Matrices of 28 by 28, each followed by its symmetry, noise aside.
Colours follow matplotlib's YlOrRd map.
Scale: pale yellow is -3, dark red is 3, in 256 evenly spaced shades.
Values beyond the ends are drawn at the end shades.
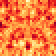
mirrored left to right.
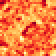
symmetric.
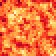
symmetric.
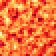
symmetric.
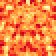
mirrored left to right.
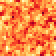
symmetric across the other diagonal.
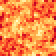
same after a half turn.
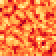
symmetric.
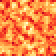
same after a half turn.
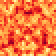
mirrored left to right.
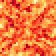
same after a half turn.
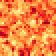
symmetric across the other diagonal.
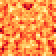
mirrored left to right.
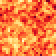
symmetric across the other diagonal.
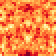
mirrored left to right.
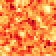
symmetric across the other diagonal.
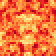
mirrored left to right.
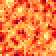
symmetric across the other diagonal.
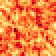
same after a half turn.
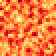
symmetric.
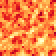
symmetric.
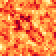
symmetric.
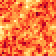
symmetric.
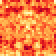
mirrored left to right.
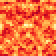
mirrored left to right.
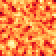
symmetric across the other diagonal.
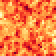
same after a half turn.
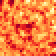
symmetric across the other diagonal.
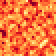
symmetric.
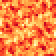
same after a half turn.
